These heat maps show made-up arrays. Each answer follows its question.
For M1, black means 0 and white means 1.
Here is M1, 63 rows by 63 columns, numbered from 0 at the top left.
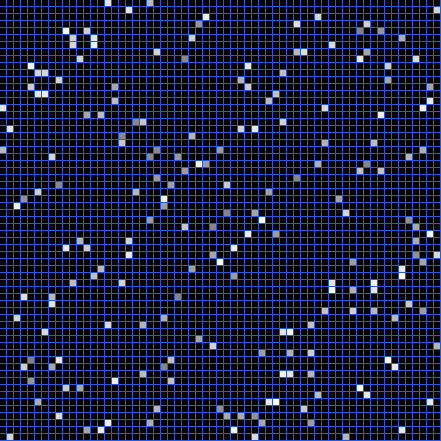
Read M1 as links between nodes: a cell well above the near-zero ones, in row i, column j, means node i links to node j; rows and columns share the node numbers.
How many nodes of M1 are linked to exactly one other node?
1
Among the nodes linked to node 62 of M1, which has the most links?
node 36
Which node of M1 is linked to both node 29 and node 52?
node 23
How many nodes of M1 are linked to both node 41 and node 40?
2
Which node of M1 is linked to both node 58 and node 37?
node 31
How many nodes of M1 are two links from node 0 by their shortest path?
4
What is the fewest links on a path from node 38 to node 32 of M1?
6
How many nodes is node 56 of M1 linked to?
2
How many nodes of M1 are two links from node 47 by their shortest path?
5
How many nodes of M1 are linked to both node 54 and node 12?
2
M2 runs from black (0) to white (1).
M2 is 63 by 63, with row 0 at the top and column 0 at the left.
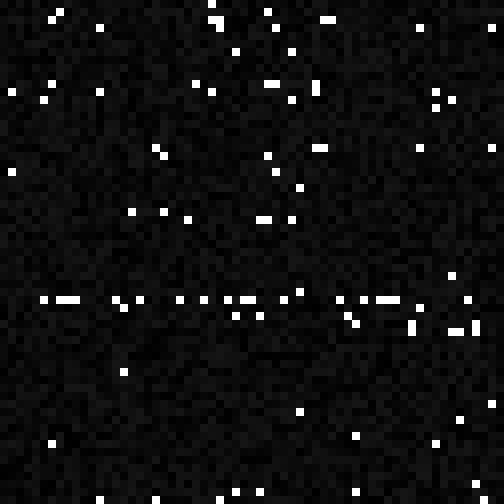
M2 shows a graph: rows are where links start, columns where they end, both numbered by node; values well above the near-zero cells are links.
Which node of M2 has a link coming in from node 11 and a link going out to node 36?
node 12
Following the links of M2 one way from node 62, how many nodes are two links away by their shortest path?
8
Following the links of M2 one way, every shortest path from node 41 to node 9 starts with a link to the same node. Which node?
node 51
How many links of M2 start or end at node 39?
6
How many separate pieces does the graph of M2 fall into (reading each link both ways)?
3
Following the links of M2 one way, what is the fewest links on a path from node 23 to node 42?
2
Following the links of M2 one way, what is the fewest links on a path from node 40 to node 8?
3
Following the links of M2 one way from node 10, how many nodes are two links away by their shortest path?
5
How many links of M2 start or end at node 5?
2
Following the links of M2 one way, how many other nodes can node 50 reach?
4
